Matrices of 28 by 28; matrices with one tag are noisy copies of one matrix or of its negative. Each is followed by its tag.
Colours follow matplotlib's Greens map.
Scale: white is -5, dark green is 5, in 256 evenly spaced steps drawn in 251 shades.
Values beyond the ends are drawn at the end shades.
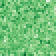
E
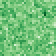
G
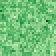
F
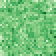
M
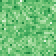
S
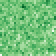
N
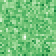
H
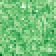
N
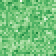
S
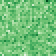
E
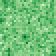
H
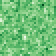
H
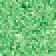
N
